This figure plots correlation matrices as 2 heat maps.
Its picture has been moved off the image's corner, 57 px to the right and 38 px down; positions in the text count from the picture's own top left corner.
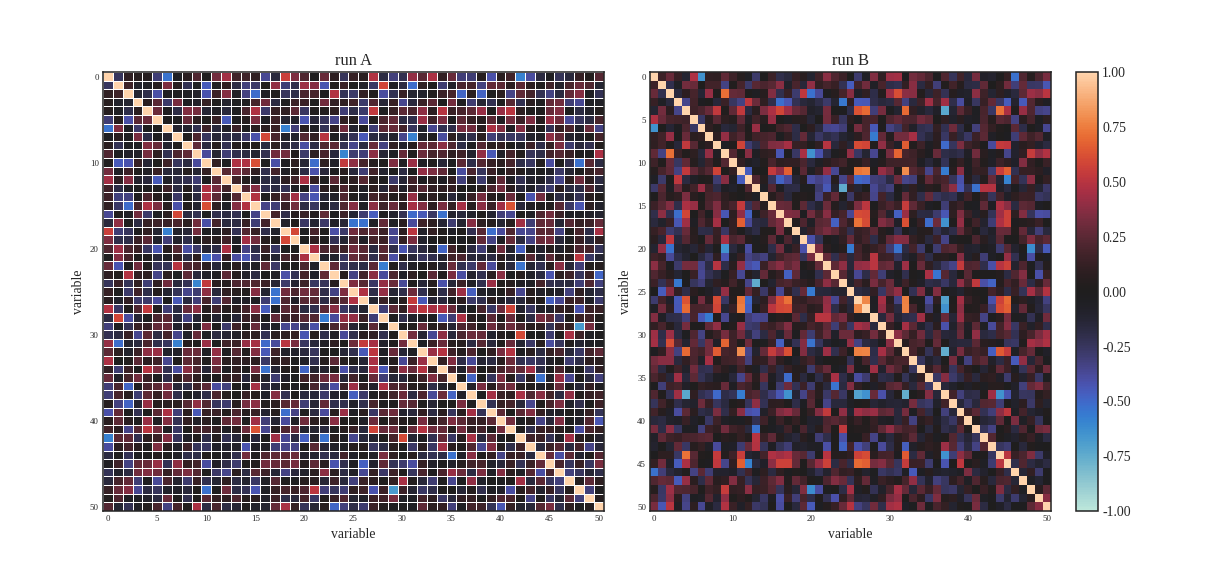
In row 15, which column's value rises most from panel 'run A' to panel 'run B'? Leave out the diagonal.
2
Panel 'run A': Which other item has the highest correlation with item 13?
10
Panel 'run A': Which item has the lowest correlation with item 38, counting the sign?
2
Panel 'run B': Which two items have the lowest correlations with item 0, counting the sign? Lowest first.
6, 46
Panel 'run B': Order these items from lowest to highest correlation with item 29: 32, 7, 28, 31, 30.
28, 31, 30, 7, 32
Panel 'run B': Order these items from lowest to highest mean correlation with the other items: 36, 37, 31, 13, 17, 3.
37, 3, 13, 36, 31, 17
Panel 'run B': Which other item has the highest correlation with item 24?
41
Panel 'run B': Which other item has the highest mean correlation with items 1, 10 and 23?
47
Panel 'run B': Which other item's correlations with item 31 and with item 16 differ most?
9
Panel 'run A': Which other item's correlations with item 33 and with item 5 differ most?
0
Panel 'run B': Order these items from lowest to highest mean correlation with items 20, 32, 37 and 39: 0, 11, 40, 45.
40, 0, 11, 45
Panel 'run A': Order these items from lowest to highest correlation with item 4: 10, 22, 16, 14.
16, 10, 22, 14
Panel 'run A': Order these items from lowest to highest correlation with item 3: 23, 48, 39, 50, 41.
48, 39, 50, 23, 41
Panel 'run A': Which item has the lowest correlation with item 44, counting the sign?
35
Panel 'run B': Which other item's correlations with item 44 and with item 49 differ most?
4
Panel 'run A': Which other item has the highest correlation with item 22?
7
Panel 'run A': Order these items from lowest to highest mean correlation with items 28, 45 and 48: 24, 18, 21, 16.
24, 16, 18, 21
